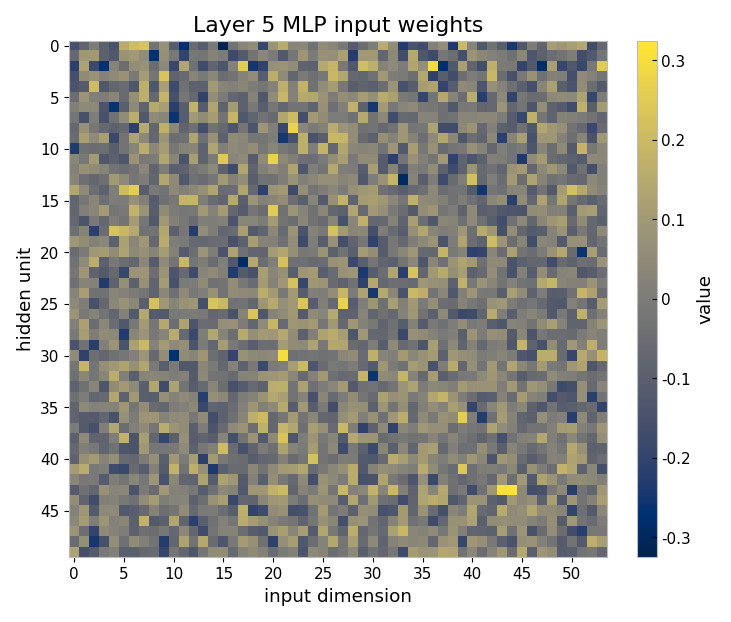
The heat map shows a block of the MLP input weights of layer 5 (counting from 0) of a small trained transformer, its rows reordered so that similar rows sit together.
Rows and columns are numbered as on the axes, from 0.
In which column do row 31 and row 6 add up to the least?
30
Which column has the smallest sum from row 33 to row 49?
2
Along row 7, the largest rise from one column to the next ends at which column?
46
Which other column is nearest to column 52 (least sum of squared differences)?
13
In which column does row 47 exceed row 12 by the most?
33
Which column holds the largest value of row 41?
39
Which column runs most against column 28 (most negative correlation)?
42
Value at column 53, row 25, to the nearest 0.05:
0.1
